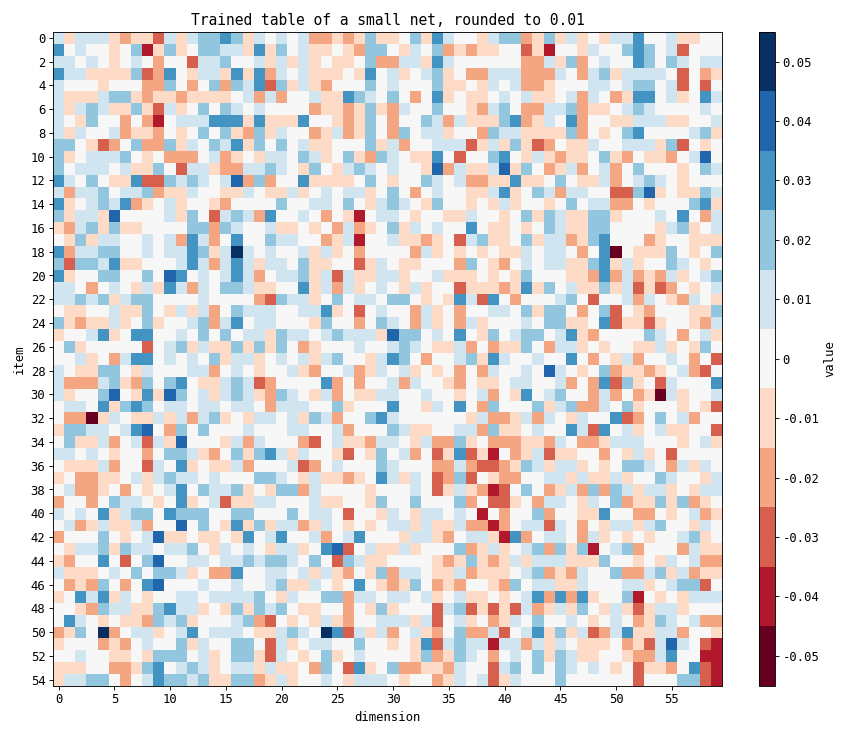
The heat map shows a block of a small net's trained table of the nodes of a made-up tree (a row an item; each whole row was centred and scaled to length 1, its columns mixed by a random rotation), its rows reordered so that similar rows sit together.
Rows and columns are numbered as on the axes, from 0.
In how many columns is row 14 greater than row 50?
24
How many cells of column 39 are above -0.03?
46
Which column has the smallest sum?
38
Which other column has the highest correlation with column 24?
43
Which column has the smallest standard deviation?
21
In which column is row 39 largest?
11
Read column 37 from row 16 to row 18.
0.03 0.01 0
